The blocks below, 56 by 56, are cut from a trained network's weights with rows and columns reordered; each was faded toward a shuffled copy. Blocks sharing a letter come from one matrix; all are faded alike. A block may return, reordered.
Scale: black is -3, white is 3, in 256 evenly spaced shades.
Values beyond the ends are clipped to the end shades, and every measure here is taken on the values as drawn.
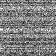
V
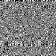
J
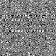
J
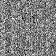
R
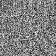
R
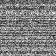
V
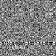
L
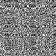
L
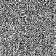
R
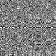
L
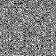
J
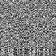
L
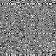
J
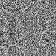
R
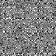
J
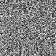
R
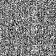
R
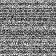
V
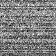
V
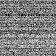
V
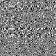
J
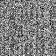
R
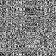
L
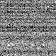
V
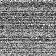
V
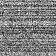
V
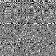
J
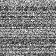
V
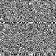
L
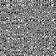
J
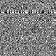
L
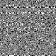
J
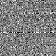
L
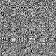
L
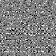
J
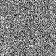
R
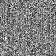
R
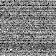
V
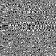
J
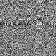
L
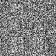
R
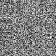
R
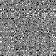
J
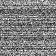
V
